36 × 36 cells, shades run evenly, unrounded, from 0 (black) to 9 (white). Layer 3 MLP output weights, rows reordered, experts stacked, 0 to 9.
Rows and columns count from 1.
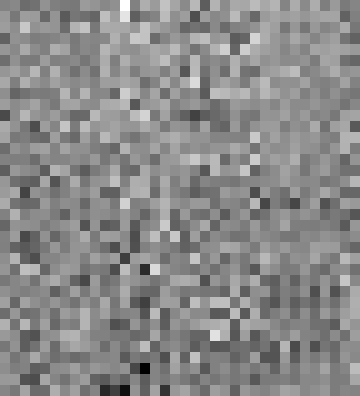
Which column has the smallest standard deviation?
31
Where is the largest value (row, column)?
1, 13
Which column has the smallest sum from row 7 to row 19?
21
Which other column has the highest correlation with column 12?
11
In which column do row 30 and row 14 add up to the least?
12
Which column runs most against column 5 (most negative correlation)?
6
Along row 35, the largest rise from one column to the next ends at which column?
5
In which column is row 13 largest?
26
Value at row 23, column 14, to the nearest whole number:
3
